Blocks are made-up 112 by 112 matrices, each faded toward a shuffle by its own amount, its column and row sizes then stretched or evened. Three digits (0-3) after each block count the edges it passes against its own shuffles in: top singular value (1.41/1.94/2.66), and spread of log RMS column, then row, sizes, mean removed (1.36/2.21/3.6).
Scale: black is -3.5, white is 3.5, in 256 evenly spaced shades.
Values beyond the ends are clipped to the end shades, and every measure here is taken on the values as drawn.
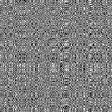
3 2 1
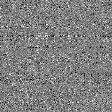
1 1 2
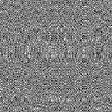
3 1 1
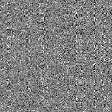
2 2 0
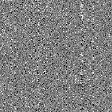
2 2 0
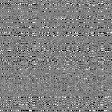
3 1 3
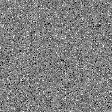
1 1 0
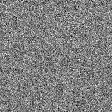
1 0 0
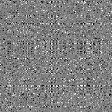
3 1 2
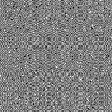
3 0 0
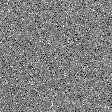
0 0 0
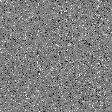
1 1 0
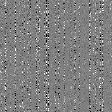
2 3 0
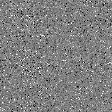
0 1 1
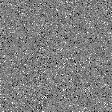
0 1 1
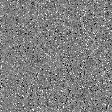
1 1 0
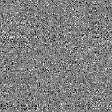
2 1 1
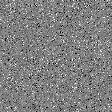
0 1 1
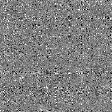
1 2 2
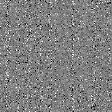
1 2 1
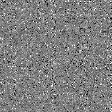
1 2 1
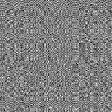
3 1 0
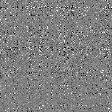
0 2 2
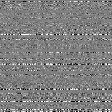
3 0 3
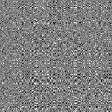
3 2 2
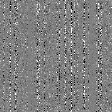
2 3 0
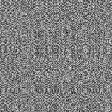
3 1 0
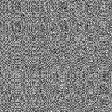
3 0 0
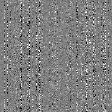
1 3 1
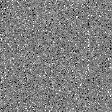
0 2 0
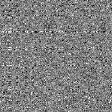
2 1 2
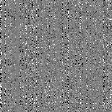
1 3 1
